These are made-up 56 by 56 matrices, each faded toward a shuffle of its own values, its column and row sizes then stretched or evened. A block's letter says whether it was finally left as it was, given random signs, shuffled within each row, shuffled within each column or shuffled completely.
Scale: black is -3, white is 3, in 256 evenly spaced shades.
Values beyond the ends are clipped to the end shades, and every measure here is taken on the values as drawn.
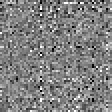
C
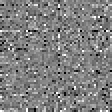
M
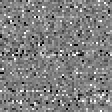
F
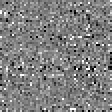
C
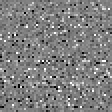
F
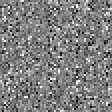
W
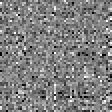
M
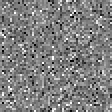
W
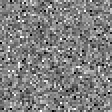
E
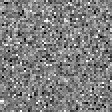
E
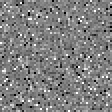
E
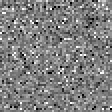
F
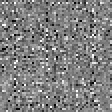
C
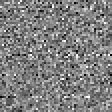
F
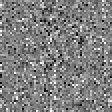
W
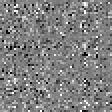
C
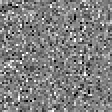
W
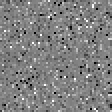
E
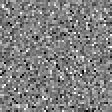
E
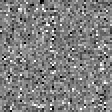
W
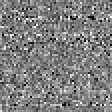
F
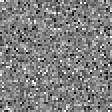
E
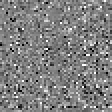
C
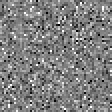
W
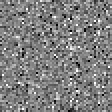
W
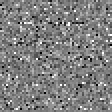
F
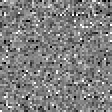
F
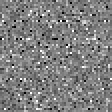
F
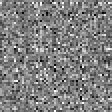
M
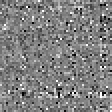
C
